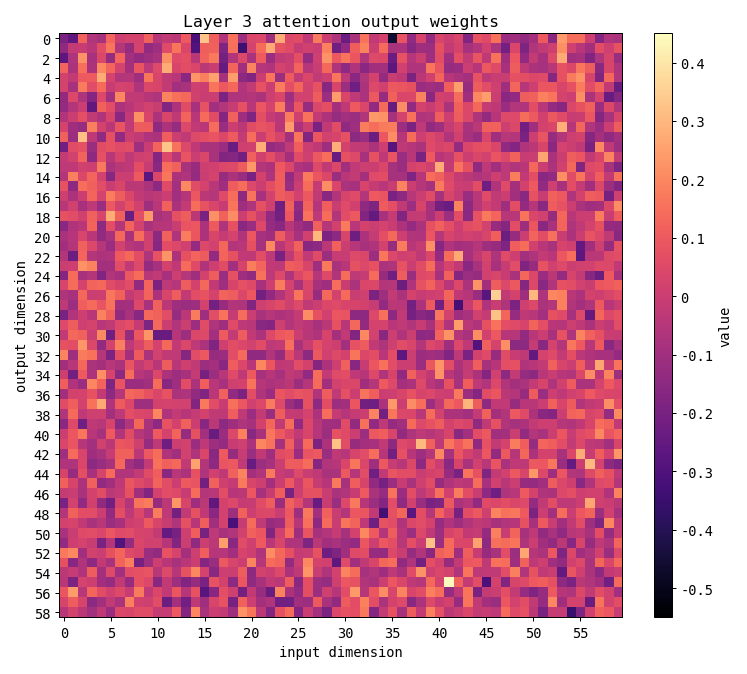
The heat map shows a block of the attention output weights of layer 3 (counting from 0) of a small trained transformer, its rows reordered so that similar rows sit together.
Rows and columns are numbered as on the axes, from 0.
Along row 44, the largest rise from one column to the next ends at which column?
43
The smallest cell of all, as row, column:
0, 35
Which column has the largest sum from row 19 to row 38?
2
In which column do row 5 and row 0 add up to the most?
23
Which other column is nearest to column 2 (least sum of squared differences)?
25
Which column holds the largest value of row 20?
27
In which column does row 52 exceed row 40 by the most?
49
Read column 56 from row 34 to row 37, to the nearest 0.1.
0.2 -0.1 0.1 0
